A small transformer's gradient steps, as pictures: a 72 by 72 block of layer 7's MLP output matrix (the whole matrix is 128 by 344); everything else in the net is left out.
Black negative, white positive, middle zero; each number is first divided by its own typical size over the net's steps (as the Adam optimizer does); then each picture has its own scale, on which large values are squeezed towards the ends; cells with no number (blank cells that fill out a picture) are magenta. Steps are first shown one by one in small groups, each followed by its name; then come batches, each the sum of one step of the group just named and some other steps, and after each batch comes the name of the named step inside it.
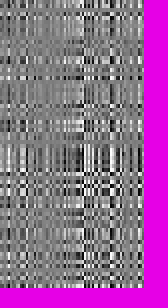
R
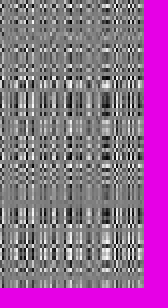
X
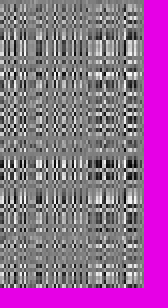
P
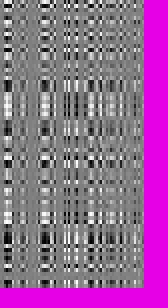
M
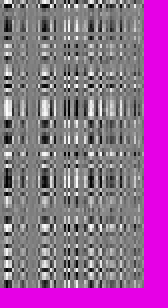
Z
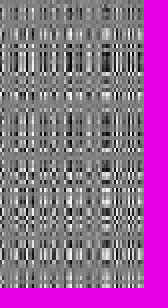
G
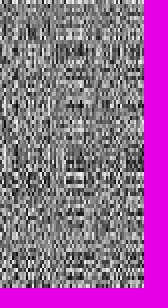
P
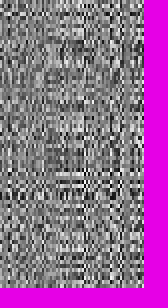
R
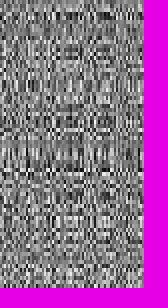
R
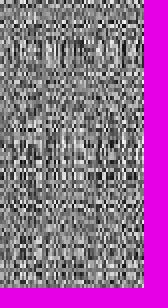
P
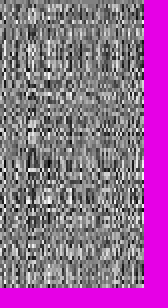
G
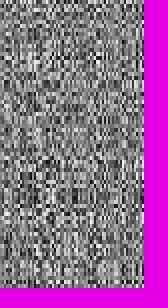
M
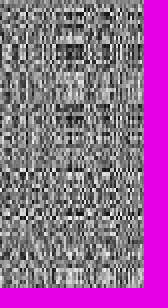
G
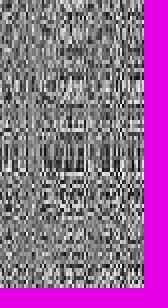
R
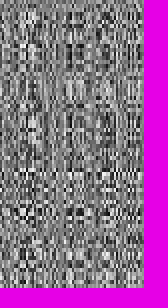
G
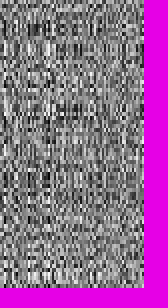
Z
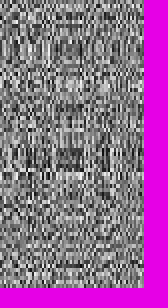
R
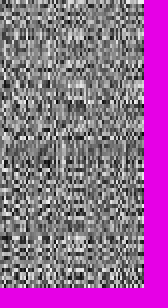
M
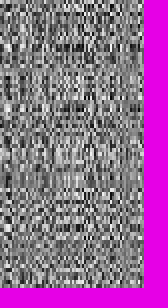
Z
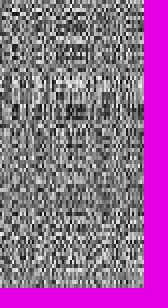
X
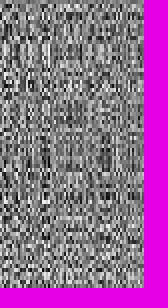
Z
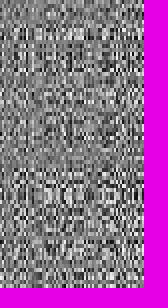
G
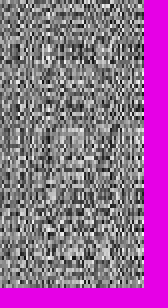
X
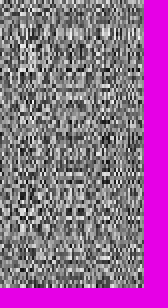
G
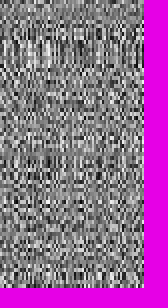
P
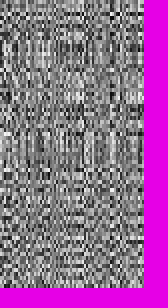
R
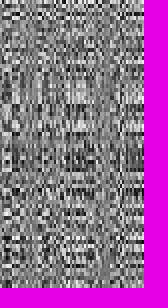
M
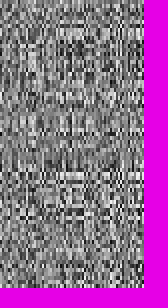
G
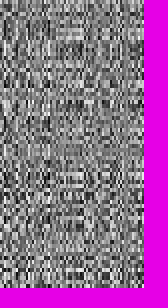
Z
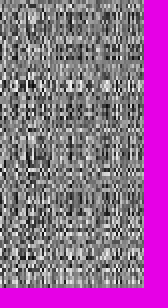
X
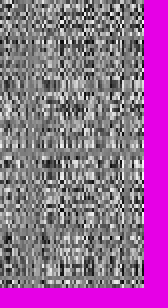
M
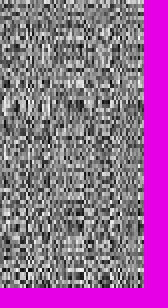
M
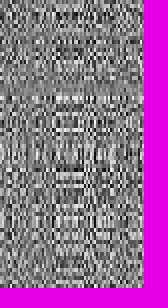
R
